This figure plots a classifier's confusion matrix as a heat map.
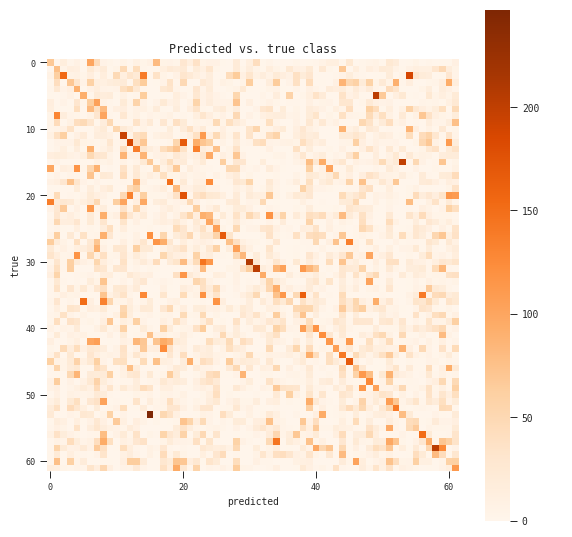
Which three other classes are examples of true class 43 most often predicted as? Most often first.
17, 53, 14
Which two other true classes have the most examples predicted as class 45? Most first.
27, 42
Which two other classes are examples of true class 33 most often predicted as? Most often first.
48, 8
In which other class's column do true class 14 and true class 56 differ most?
24
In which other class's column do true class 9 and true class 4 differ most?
61
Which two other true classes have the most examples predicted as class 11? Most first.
21, 14
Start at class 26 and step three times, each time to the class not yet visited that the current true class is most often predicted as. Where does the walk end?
41
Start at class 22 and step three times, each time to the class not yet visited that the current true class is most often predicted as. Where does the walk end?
8
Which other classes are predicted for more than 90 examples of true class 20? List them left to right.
12, 60, 61
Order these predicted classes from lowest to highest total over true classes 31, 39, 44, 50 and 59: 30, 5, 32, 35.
5, 32, 30, 35
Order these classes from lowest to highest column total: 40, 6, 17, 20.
40, 17, 6, 20
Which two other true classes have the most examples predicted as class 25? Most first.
36, 13
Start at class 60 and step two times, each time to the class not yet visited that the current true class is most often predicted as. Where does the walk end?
12
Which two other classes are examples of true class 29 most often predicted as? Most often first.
4, 48
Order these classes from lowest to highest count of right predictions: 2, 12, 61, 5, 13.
5, 61, 13, 2, 12
